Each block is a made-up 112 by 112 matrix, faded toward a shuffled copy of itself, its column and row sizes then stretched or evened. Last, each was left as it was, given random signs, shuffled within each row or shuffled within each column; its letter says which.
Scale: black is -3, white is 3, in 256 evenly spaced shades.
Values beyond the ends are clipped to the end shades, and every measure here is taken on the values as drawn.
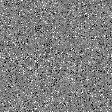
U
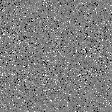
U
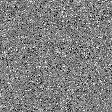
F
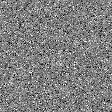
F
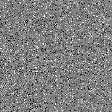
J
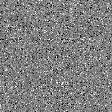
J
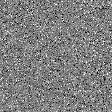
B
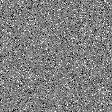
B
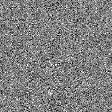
J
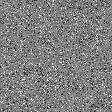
B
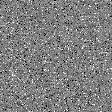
B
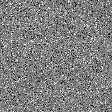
B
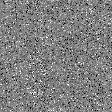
B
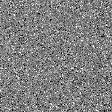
U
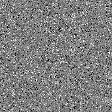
B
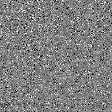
J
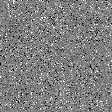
J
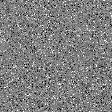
U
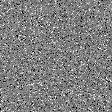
B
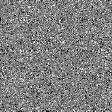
J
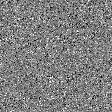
F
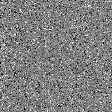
B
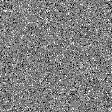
J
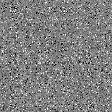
J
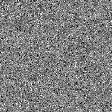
J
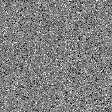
B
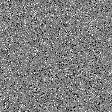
B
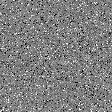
F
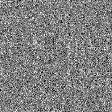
J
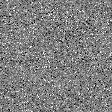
F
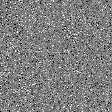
B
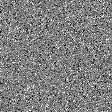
B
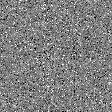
B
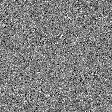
F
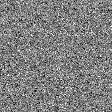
F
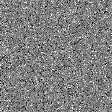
B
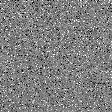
F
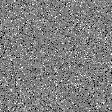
B
